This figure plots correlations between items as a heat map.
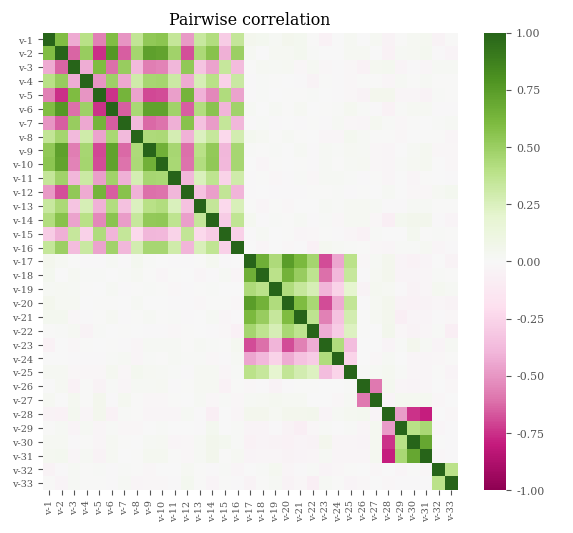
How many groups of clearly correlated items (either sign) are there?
5
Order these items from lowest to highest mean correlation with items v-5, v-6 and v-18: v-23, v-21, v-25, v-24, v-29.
v-23, v-24, v-29, v-25, v-21
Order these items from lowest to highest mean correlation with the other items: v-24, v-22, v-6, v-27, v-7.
v-7, v-24, v-27, v-22, v-6
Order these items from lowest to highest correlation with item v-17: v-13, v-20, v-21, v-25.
v-13, v-25, v-21, v-20
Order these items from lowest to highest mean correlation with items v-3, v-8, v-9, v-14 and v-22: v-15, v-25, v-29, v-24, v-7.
v-7, v-15, v-24, v-29, v-25
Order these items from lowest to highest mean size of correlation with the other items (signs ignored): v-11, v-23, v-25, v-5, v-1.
v-25, v-23, v-11, v-1, v-5
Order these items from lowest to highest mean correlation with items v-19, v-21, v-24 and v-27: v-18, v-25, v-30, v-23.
v-23, v-30, v-25, v-18
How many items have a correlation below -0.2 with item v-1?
5
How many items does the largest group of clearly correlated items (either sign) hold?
16
